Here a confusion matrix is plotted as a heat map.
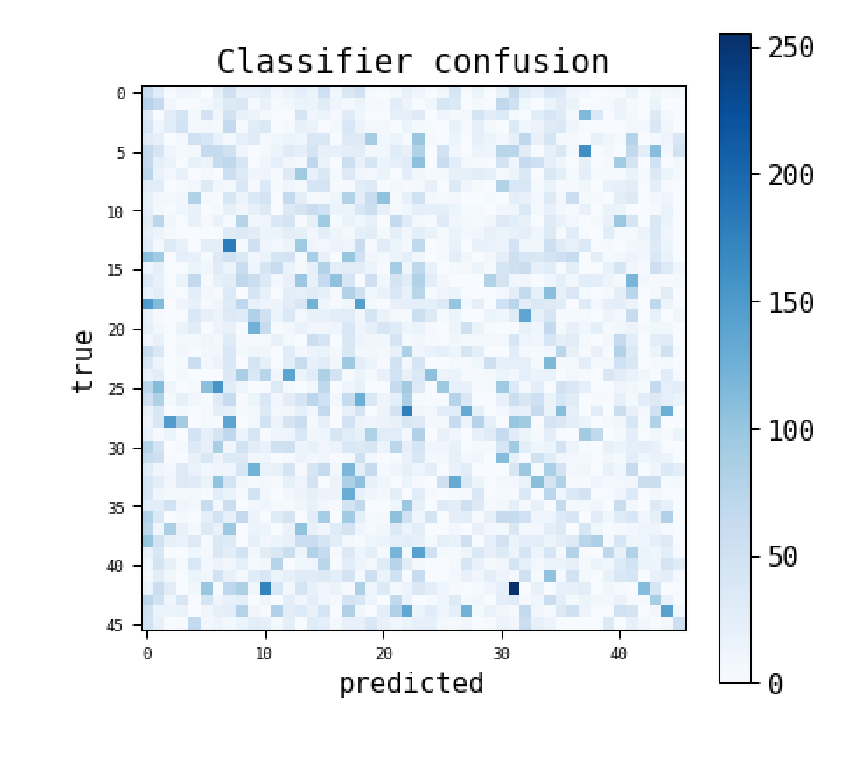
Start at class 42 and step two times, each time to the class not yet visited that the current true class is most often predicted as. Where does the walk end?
30
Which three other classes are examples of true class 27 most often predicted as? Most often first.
22, 44, 35
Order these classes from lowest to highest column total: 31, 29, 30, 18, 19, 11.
29, 11, 19, 30, 18, 31
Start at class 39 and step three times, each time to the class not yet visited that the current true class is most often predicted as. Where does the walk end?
17
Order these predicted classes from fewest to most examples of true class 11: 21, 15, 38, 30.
38, 30, 21, 15
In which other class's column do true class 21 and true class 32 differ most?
9
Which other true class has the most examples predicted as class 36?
39
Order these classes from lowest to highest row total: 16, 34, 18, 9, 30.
34, 9, 30, 16, 18
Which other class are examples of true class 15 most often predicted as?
21
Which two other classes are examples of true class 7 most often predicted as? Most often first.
13, 0
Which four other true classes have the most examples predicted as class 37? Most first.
5, 2, 29, 38
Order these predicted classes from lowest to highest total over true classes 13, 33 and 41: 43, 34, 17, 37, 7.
37, 43, 17, 34, 7
